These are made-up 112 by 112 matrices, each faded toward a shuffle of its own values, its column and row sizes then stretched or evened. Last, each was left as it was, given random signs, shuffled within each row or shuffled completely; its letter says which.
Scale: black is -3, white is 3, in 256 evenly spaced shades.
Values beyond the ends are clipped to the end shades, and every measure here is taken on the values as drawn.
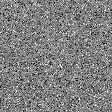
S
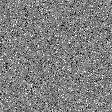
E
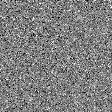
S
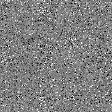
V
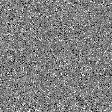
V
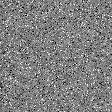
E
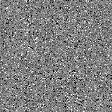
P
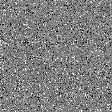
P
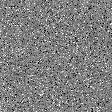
E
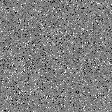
S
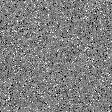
E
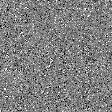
V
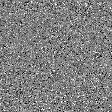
S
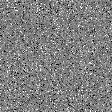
V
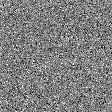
E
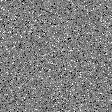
E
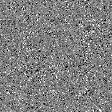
V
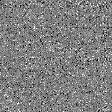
P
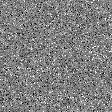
S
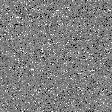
S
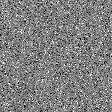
E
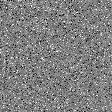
E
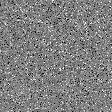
S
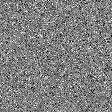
S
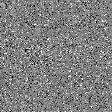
V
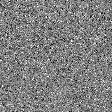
S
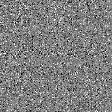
P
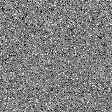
S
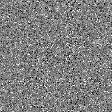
P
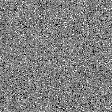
P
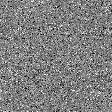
S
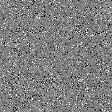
P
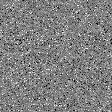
S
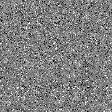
V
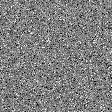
E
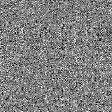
P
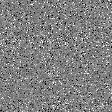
V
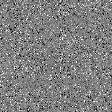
P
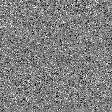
S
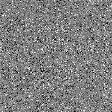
P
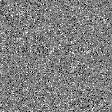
P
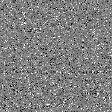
P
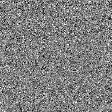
V
